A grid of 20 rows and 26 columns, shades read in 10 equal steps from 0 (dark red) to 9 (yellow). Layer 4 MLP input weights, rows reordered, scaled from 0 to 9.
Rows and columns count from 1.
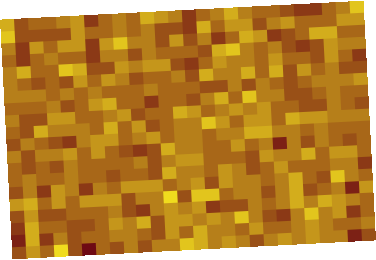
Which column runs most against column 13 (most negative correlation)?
6
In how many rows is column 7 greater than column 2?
7
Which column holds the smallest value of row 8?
11
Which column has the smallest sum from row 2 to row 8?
14
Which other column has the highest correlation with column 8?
18
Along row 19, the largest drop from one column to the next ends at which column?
3
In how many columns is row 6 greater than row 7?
9
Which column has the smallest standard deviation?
24
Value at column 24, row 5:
6
